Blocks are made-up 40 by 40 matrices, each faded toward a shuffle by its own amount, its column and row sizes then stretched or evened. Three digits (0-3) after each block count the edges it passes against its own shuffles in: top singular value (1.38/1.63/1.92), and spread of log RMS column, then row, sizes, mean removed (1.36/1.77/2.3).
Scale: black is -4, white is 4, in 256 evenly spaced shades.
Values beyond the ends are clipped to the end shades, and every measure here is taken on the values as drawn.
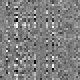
3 3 0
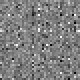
0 2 1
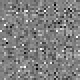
2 0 0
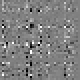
1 3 3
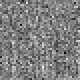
2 1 0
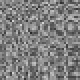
3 0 2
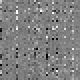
1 3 2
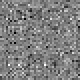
2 0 1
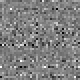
0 1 3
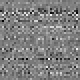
3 1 3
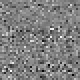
2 0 2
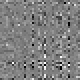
3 3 2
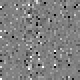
0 1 0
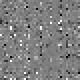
0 3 1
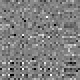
3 0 2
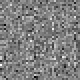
2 2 0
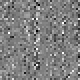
2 3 0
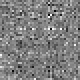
2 1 2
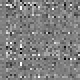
1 3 3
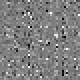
2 2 1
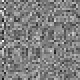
3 2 0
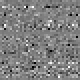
1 1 3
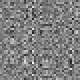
3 3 0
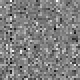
2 2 0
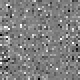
2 2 1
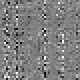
3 3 1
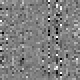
1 3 0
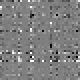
1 3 3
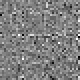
2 2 1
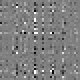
3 3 2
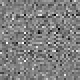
3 0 2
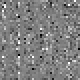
0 3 1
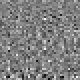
2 1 2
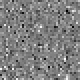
1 0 1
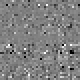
0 1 3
